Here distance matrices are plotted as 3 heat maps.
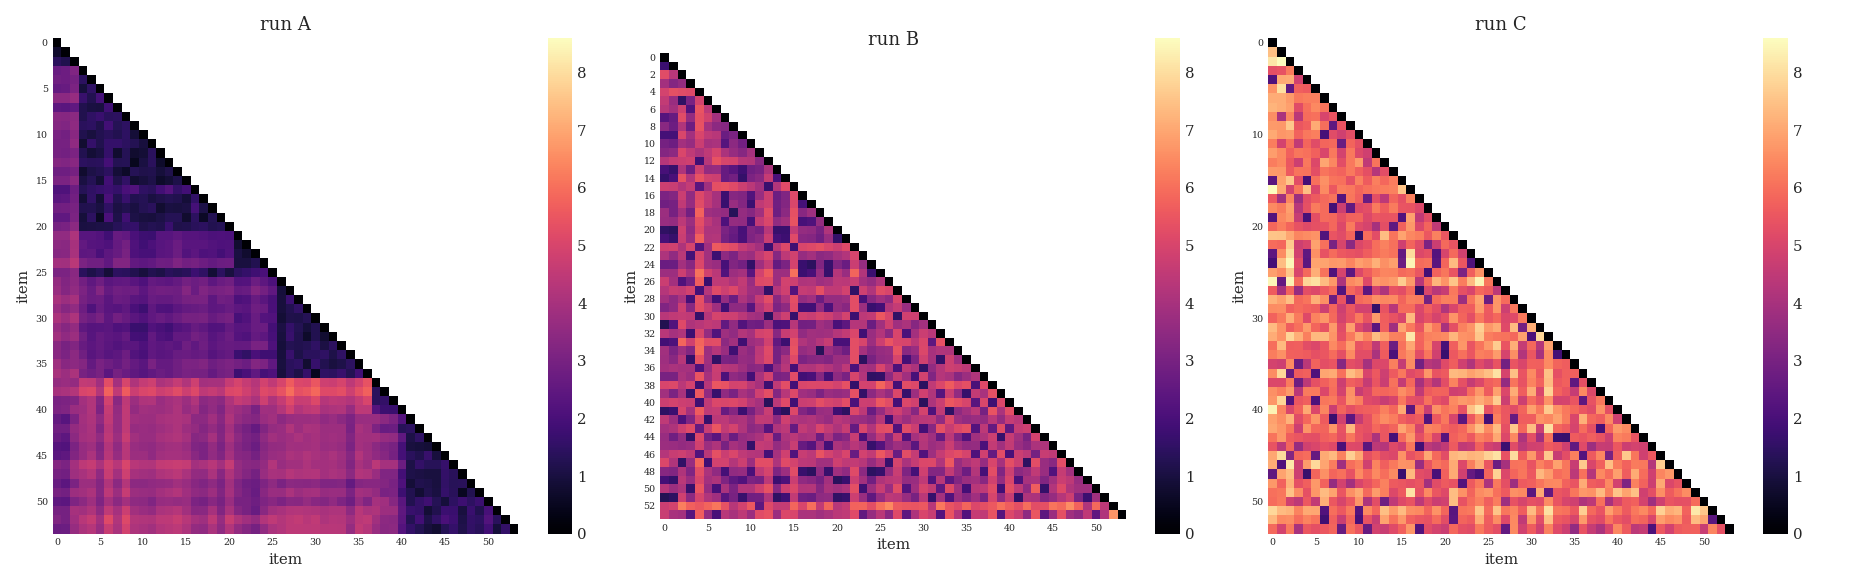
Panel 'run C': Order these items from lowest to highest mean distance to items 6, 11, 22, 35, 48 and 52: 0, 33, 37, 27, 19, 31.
27, 37, 19, 31, 33, 0
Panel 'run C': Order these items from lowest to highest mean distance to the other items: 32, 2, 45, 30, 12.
12, 30, 45, 2, 32
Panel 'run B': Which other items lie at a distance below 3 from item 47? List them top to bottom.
2, 5, 26, 42
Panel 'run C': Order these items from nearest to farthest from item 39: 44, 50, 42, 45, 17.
45, 50, 44, 17, 42
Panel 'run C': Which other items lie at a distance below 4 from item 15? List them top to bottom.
0, 4, 19, 23, 24, 47
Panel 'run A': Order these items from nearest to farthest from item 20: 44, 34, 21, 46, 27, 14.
14, 21, 34, 27, 44, 46
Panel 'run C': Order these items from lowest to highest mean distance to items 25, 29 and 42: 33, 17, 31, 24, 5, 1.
31, 17, 33, 5, 1, 24
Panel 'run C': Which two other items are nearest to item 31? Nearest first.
12, 29
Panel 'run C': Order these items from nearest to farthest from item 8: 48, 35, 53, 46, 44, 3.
44, 53, 35, 46, 3, 48
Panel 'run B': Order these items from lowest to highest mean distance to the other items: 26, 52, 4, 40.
26, 40, 4, 52
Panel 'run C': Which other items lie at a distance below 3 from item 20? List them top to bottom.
14, 33, 34, 43
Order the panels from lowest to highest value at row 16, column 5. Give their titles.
run A, run B, run C
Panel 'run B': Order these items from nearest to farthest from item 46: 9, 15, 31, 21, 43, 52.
15, 43, 31, 9, 21, 52
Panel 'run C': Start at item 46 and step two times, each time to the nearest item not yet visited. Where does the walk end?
26
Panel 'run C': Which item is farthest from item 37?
32
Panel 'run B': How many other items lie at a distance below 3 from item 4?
10
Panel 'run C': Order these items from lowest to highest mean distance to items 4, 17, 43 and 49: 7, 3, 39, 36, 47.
47, 3, 39, 36, 7
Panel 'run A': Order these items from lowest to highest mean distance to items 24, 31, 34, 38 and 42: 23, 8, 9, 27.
23, 9, 27, 8
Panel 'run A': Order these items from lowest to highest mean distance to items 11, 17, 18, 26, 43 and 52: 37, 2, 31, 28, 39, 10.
10, 31, 28, 2, 39, 37
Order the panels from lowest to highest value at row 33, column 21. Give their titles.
run B, run A, run C
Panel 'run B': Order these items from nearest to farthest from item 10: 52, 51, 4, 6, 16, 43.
16, 51, 43, 6, 4, 52
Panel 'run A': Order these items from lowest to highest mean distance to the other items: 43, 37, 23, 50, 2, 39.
23, 50, 43, 2, 39, 37
